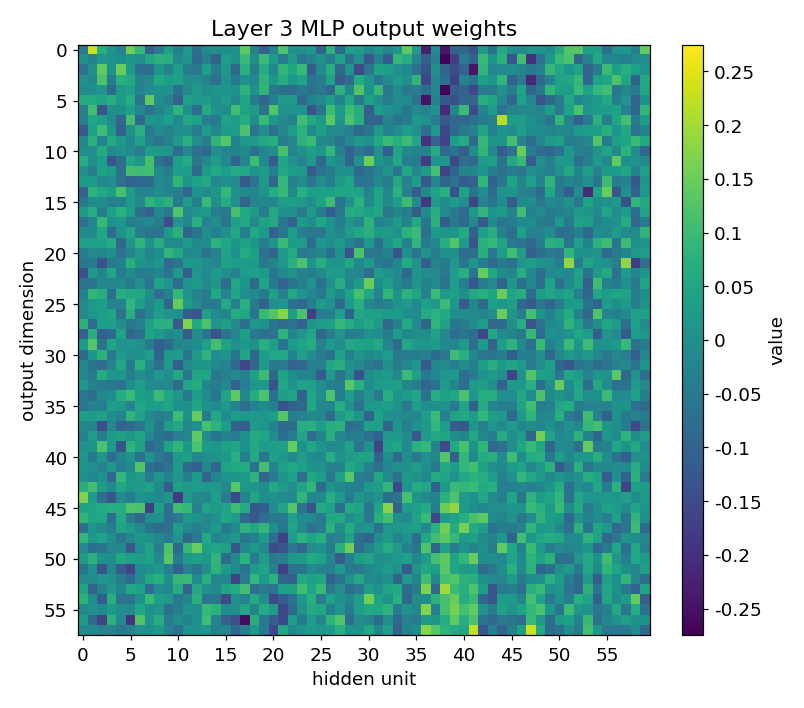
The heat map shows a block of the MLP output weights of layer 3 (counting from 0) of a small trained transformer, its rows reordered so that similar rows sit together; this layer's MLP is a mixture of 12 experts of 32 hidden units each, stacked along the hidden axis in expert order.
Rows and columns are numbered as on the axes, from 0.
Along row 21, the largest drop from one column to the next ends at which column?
58
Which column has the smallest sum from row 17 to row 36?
41
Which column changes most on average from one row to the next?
10
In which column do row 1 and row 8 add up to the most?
17
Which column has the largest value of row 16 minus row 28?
42
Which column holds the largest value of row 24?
44
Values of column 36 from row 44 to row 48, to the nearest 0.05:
0 0.05 0.1 0 0.05
